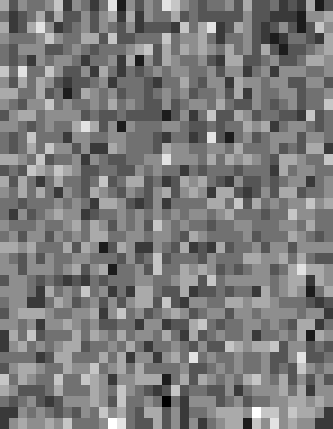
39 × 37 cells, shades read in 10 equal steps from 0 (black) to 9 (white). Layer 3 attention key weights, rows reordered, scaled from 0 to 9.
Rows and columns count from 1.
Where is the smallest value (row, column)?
37, 19
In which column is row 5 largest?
17
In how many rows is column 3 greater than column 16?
16
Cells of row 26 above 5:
6
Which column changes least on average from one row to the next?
30
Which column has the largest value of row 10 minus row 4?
25
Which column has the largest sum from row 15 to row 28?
33
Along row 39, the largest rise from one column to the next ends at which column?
29
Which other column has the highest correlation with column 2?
11
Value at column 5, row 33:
2
